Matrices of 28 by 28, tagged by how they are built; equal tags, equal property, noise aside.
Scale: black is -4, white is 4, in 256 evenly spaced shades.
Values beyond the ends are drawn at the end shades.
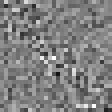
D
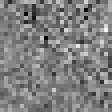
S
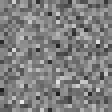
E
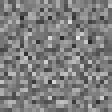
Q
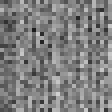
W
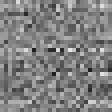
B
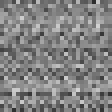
Q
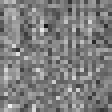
W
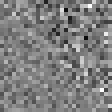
S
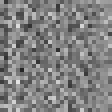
E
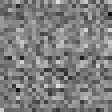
W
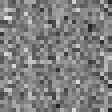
E
